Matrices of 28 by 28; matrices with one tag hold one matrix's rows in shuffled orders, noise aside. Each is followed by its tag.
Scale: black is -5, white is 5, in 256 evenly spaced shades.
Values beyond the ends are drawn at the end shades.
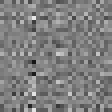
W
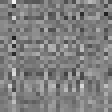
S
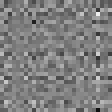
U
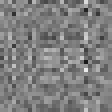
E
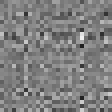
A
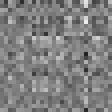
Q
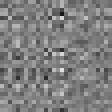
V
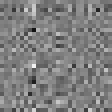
W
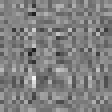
W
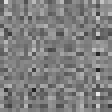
U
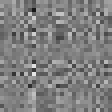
W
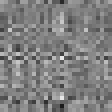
V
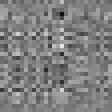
V
